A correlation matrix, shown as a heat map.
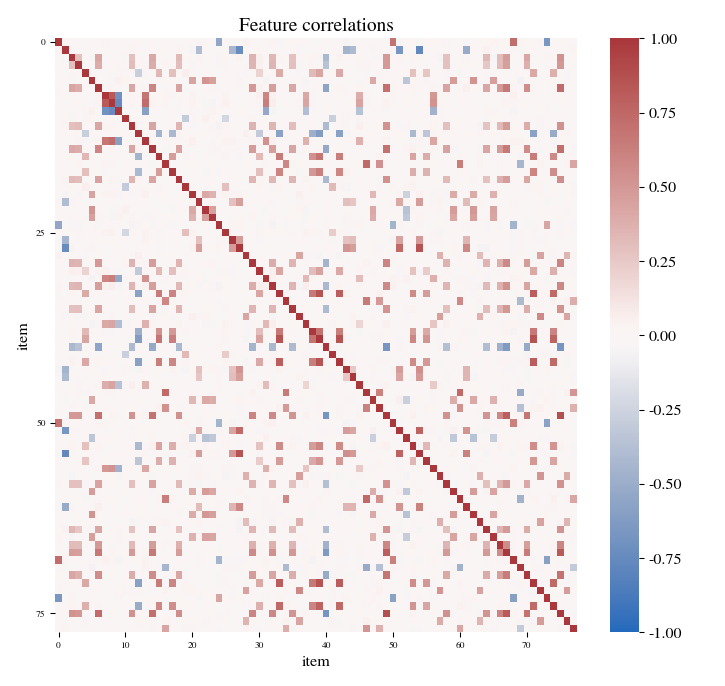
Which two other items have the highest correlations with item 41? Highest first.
19, 25
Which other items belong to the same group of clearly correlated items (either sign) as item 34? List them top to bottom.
16, 46, 48, 60, 69, 77
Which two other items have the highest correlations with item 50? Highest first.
0, 68
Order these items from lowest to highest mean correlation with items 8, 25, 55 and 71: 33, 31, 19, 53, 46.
46, 19, 31, 53, 33
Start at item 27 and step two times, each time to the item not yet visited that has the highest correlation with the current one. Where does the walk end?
51
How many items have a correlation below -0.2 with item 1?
8
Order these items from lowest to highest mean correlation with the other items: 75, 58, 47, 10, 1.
1, 10, 47, 58, 75
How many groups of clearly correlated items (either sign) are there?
9
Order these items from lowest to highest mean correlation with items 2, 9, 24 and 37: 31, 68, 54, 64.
68, 31, 54, 64
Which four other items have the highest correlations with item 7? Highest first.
8, 13, 31, 56
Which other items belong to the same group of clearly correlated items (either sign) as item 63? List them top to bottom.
28, 36, 57, 72, 76
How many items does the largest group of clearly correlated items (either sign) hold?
17
